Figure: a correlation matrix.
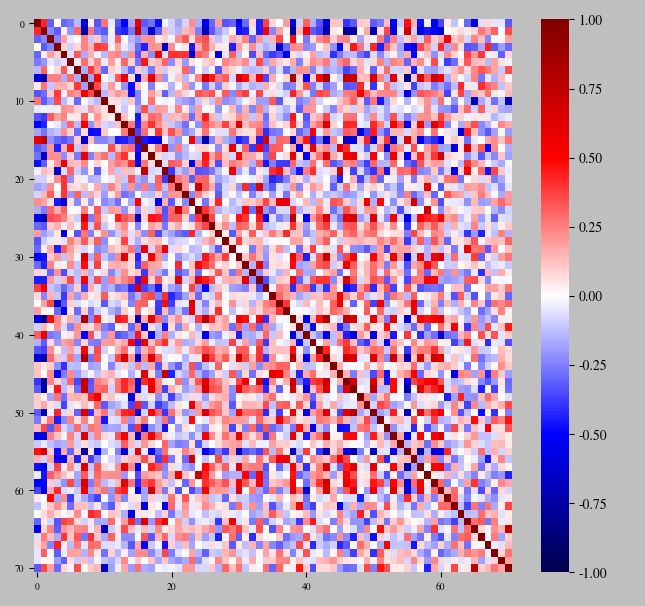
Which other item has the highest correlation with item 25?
38
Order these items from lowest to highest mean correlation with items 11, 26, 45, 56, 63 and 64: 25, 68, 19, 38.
25, 38, 68, 19
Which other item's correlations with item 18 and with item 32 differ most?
4
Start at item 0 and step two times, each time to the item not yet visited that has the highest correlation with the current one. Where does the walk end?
1
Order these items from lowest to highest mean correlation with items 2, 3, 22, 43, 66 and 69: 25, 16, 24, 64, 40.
40, 64, 16, 24, 25
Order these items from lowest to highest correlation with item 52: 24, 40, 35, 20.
35, 24, 20, 40
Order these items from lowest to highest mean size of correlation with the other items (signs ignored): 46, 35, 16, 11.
11, 35, 16, 46
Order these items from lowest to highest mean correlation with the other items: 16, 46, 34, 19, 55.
55, 34, 19, 16, 46
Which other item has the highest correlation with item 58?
24
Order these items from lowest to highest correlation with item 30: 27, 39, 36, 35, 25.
36, 35, 27, 39, 25
